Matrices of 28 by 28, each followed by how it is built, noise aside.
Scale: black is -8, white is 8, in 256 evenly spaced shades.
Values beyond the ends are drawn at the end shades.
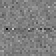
uneven rows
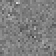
block diagonal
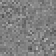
block diagonal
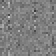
uneven columns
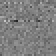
uneven rows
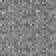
repeating rows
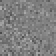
lower triangular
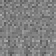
repeating columns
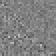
lower triangular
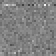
uneven rows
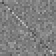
diagonal
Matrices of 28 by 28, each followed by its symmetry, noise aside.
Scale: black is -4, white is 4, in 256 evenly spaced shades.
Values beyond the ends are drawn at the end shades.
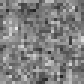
antisymmetric.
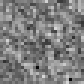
symmetric across the other diagonal.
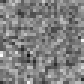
symmetric across the other diagonal.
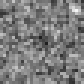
symmetric across the other diagonal.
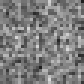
mirrored top to bottom.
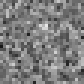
no symmetry.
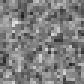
antisymmetric.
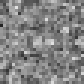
mirrored top to bottom.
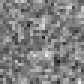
no symmetry.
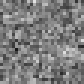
no symmetry.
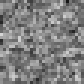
no symmetry.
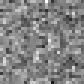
mirrored top to bottom.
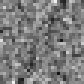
same after a half turn.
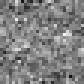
same after a half turn.
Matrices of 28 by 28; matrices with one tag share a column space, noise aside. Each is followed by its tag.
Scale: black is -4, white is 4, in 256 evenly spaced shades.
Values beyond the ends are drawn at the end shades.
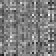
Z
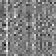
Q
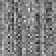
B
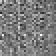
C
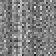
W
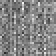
B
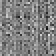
Q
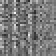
C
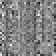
Z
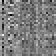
C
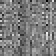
C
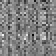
C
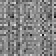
Q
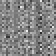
W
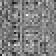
Z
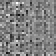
Z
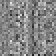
Z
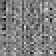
B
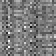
W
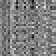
W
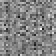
Q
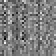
C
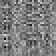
C
